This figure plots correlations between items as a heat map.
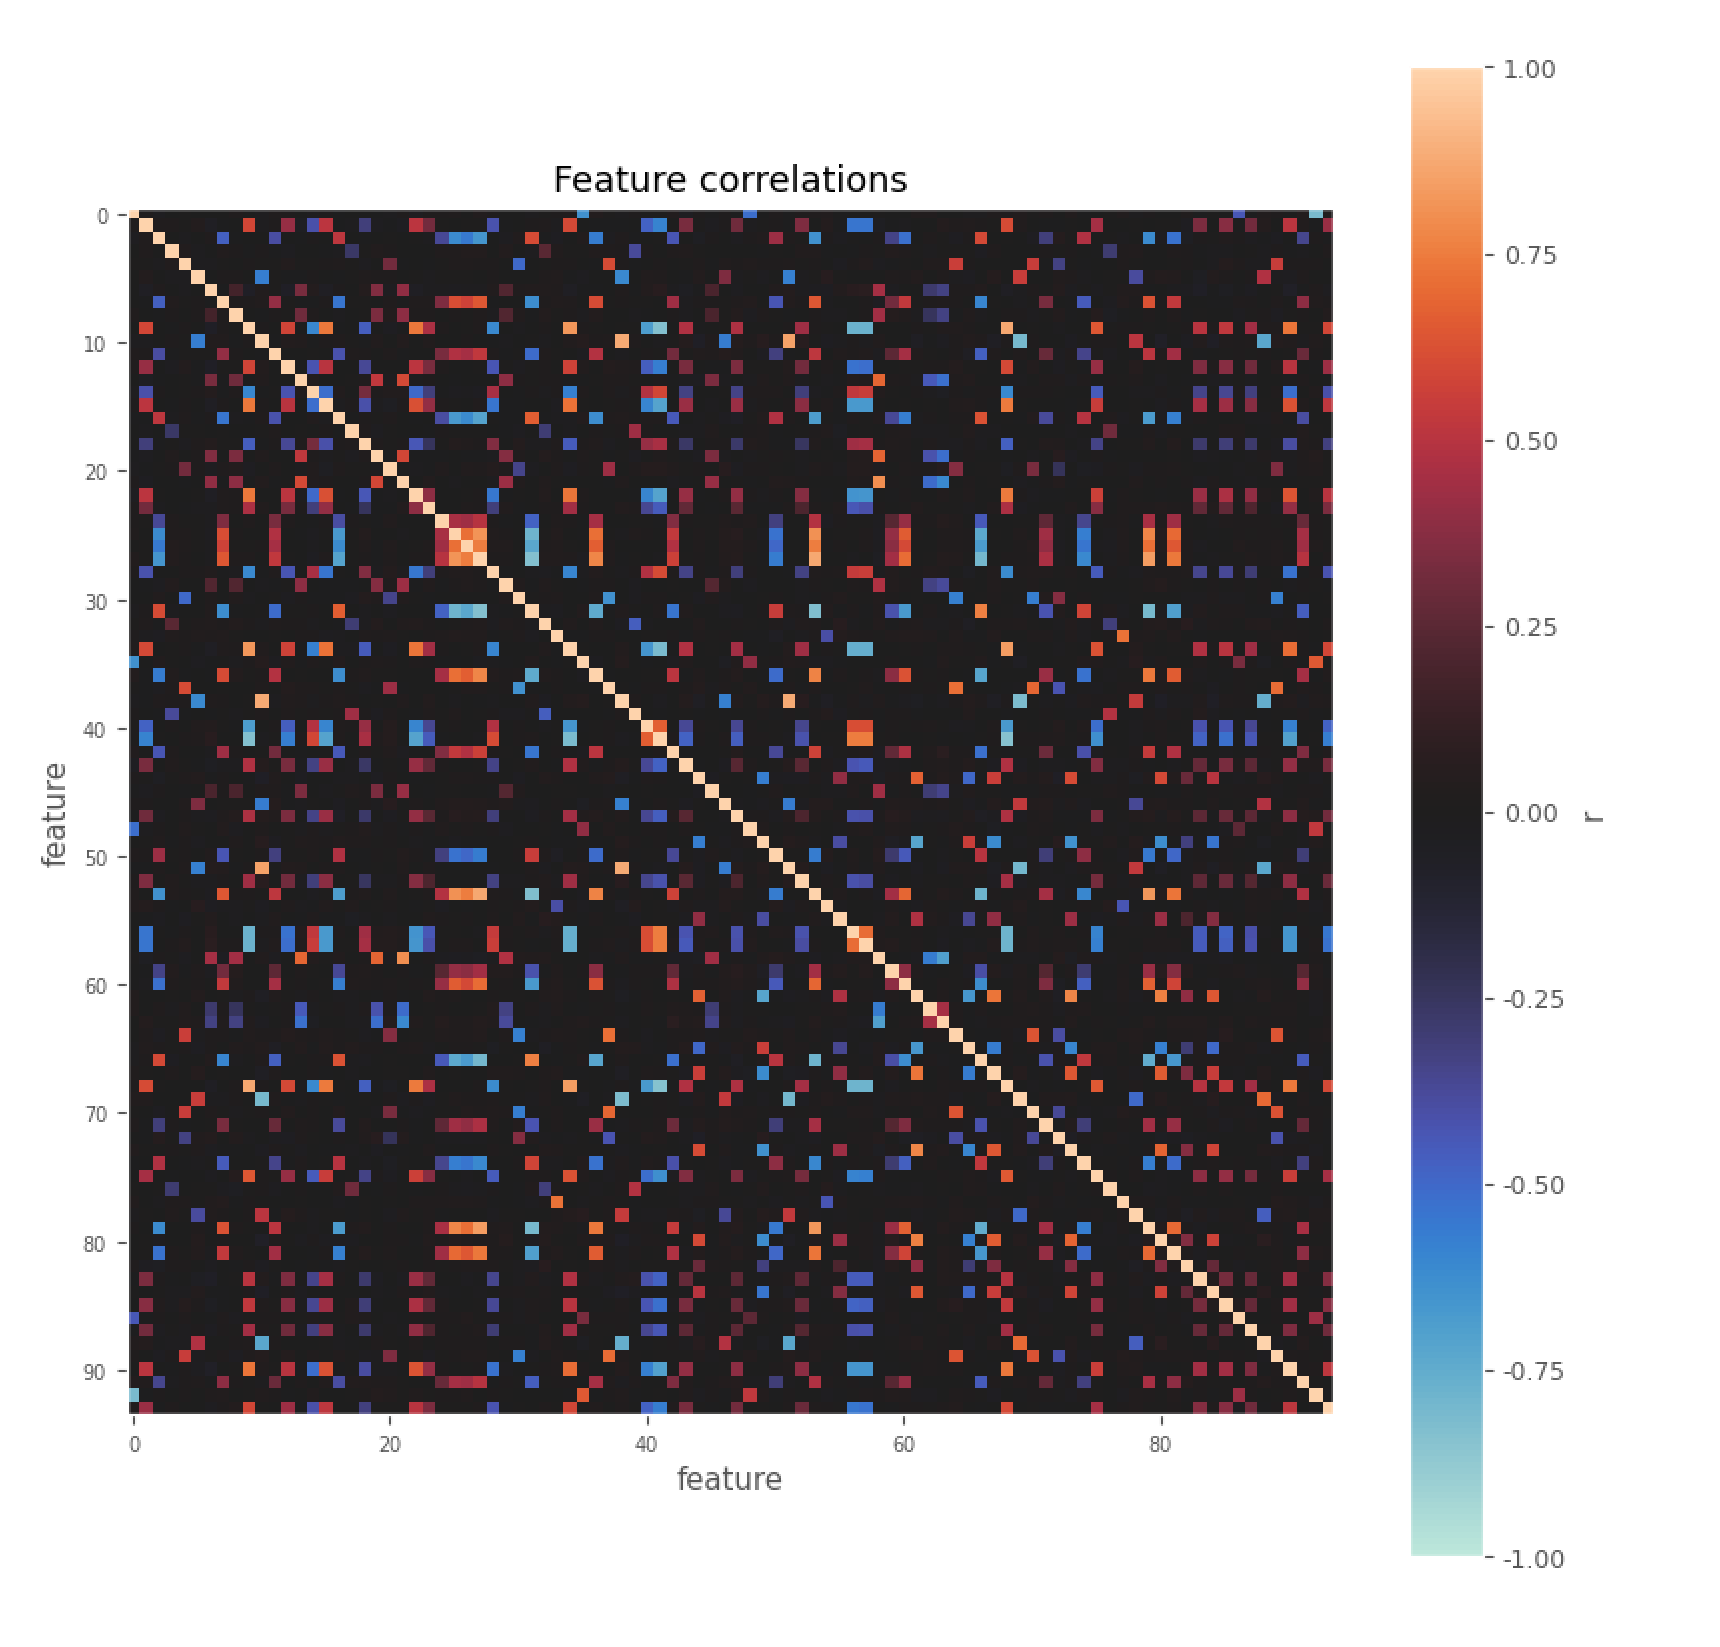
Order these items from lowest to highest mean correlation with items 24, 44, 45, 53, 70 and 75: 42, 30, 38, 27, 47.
30, 38, 47, 42, 27
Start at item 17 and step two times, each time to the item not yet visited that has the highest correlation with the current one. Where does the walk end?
76
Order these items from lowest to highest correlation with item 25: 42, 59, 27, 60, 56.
56, 59, 42, 60, 27
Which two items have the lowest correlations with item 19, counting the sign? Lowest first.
63, 62
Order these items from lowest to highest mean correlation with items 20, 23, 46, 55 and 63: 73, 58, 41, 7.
58, 41, 7, 73
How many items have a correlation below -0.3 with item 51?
4
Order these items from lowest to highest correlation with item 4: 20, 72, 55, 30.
30, 72, 55, 20
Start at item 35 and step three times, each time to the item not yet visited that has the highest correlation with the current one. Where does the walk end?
86
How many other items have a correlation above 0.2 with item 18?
6
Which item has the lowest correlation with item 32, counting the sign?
39
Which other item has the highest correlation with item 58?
21
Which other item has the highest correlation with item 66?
31
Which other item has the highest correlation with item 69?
88
